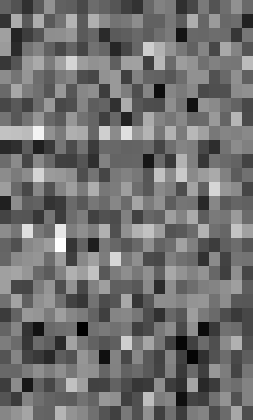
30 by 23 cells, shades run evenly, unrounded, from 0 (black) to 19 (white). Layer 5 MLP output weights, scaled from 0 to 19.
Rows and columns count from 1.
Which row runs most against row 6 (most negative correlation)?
8
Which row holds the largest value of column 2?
10
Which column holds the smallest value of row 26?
18
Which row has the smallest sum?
26
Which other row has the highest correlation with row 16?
11
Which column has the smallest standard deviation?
21
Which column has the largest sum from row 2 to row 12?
4
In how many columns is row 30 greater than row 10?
3
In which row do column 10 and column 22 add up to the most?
17
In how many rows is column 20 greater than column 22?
14
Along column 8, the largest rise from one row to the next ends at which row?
25
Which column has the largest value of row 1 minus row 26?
5
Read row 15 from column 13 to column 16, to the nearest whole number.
12 9 11 7
